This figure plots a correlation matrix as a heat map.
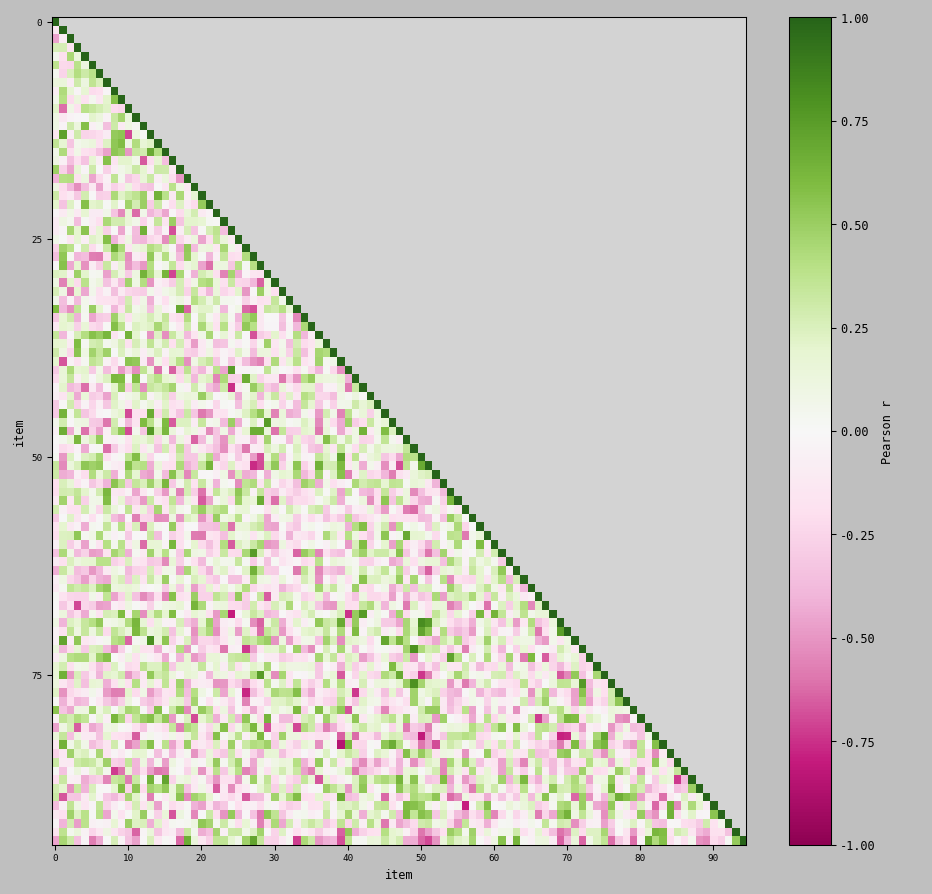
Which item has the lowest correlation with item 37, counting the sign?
81
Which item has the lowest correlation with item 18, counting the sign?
33
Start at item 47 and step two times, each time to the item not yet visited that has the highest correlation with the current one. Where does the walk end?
71
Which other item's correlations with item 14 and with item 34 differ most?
79
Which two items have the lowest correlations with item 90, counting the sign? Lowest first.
56, 82
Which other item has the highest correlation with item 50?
69
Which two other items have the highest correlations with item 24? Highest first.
40, 12
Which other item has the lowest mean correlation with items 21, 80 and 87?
66
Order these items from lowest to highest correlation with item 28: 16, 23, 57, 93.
23, 57, 16, 93
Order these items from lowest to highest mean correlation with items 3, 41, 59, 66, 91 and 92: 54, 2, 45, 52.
52, 45, 54, 2
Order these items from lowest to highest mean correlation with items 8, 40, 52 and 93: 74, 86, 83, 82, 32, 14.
14, 32, 86, 74, 82, 83
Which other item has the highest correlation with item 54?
73
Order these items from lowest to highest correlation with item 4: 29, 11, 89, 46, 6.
89, 11, 46, 29, 6
